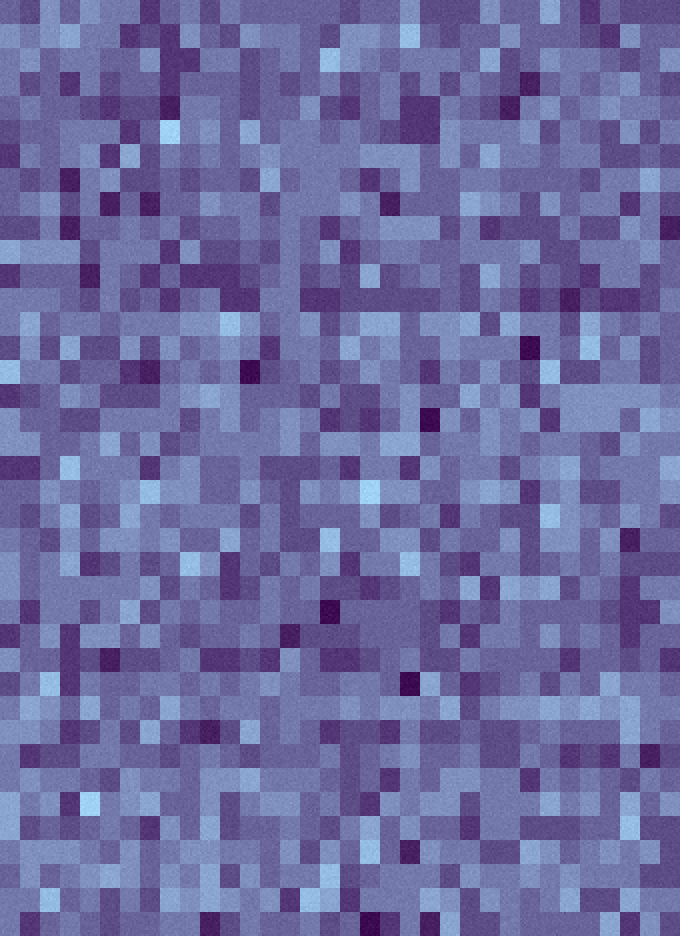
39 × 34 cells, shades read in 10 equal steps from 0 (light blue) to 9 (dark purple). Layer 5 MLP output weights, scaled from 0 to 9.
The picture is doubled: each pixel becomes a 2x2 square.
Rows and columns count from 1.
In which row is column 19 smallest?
21
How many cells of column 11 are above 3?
28
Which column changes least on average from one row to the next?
15
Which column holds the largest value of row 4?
27
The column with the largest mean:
18
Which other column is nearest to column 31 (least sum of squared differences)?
33
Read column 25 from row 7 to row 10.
2 4 3 7
